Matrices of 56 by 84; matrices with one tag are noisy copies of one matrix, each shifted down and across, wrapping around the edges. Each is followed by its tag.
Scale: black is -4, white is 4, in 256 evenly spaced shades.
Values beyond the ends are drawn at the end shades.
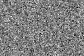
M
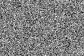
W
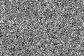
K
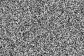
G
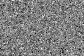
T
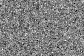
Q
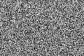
K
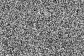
K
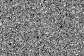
G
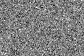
W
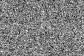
K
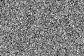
W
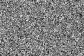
Q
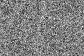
K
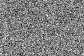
K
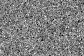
G
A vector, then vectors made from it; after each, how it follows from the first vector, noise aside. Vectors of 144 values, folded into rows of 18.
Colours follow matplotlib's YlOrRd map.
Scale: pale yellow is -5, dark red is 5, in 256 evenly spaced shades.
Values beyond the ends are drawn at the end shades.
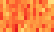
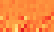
negated, partly zeroed.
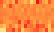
reversed, partly zeroed.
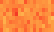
wrapped around, shrunk.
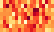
wrapped around, negated, scaled up.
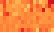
negated, partly zeroed.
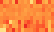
reversed, partly zeroed.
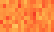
wrapped around, shrunk.
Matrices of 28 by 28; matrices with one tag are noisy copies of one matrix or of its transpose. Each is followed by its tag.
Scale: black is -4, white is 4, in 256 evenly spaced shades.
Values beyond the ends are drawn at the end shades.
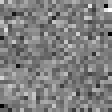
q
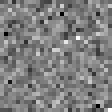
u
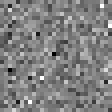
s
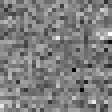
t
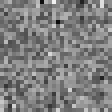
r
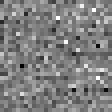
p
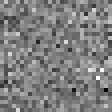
p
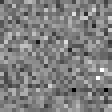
p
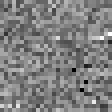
t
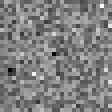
s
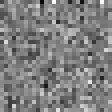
r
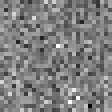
p
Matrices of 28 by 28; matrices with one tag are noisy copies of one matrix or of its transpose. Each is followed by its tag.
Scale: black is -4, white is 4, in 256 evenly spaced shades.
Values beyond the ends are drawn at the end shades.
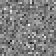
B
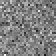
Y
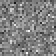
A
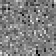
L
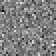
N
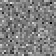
B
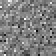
Y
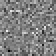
B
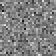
N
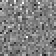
Y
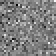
A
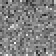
L
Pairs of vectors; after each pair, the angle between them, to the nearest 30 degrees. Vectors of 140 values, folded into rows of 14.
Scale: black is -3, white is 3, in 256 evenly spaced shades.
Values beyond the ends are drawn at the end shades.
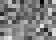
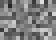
120 degrees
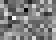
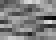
90 degrees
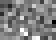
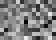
90 degrees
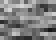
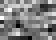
30 degrees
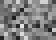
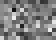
150 degrees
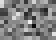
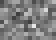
150 degrees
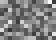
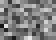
60 degrees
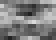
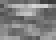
150 degrees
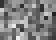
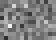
90 degrees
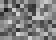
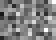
90 degrees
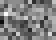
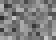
90 degrees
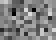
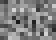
120 degrees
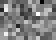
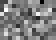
30 degrees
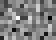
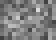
60 degrees
